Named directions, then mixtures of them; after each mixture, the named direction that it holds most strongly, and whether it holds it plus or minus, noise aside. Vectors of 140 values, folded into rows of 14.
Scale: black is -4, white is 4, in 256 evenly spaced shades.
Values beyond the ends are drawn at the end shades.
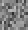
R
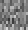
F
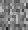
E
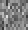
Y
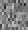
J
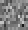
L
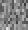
E, minus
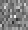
J, minus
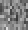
E, minus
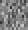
Y, plus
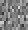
L, plus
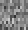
F, minus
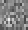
F, minus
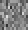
Y, plus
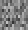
F, plus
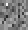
R, minus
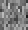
Y, plus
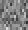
E, minus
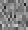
J, plus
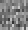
F, plus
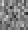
R, plus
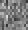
Y, plus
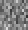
E, minus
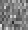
J, minus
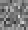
L, plus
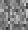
E, plus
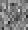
Y, plus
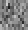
Y, minus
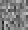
R, minus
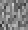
J, plus
